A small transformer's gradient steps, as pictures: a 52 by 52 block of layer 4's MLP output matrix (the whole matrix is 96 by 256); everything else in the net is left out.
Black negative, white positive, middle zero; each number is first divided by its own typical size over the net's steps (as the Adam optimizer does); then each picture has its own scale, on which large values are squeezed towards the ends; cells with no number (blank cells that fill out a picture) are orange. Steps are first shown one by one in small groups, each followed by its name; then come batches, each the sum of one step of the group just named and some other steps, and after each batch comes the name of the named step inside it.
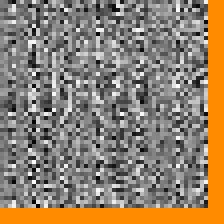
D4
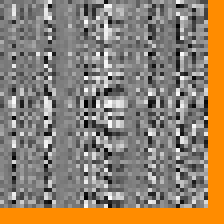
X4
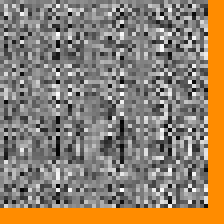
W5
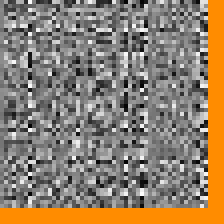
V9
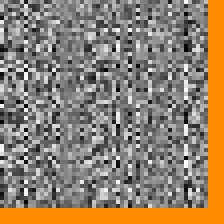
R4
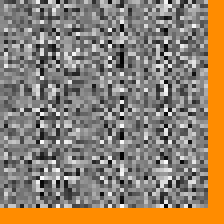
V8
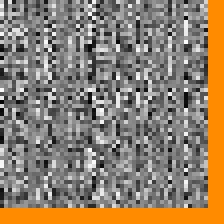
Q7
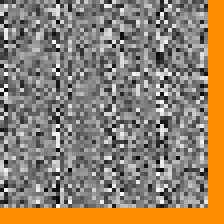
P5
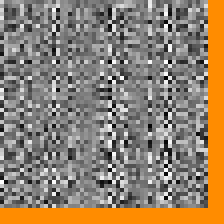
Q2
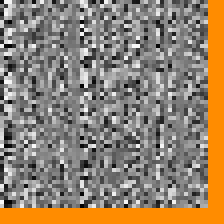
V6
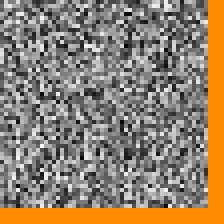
W5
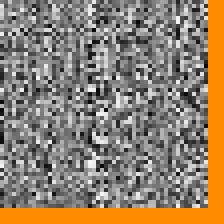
Q7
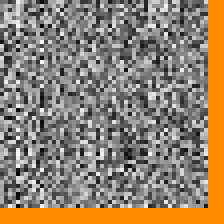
D4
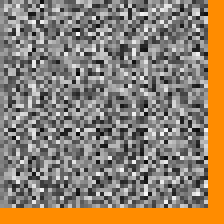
V8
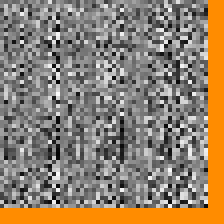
W5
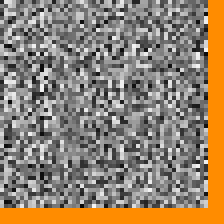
V6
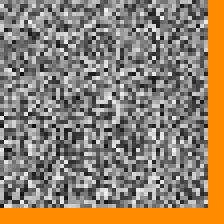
W5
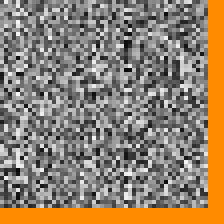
R4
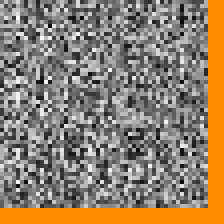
Q7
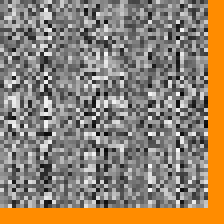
X4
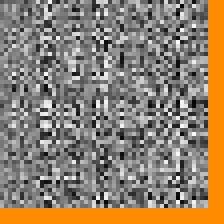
V8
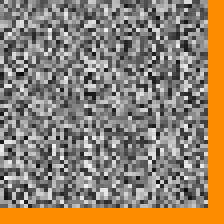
R4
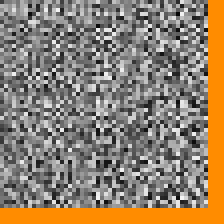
P5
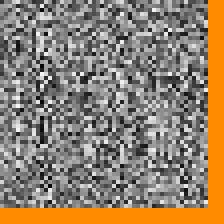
P5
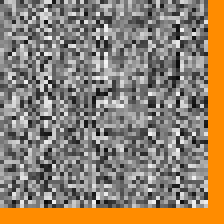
X4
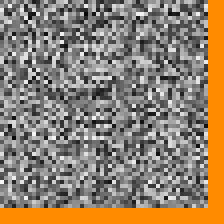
Q2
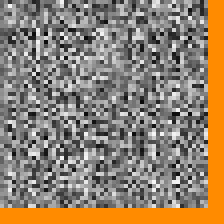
D4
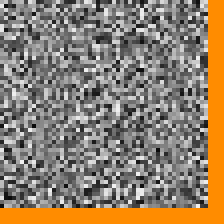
V9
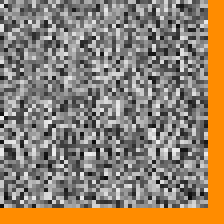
X4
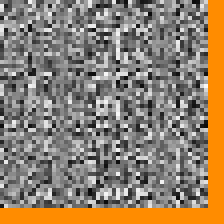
V9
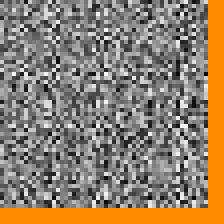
R4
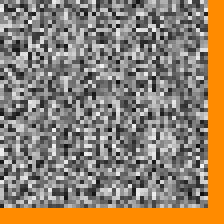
V9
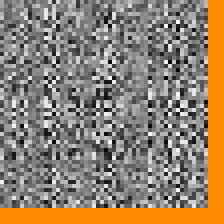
Q2
